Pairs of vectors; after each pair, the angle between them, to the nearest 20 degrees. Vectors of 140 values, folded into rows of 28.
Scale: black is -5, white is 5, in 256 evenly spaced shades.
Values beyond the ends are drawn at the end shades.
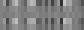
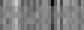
60 degrees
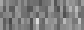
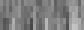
60 degrees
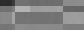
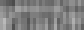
60 degrees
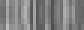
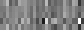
60 degrees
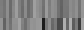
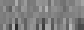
60 degrees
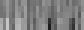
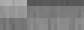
80 degrees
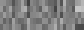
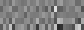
100 degrees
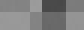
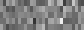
100 degrees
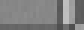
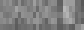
40 degrees
